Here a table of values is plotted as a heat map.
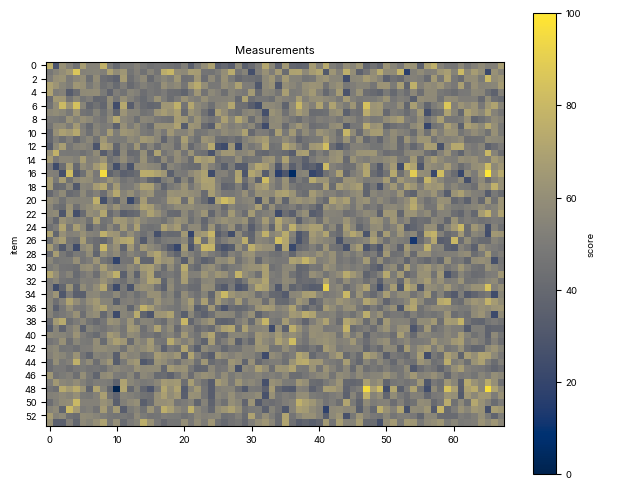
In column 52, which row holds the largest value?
1
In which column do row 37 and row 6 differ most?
66
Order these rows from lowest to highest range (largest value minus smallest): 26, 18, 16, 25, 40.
40, 18, 25, 26, 16
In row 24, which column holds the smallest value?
65
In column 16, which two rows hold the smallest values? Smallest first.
25, 17
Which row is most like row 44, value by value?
50
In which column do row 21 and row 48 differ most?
10
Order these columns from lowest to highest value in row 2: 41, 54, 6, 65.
6, 54, 41, 65
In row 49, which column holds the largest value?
47
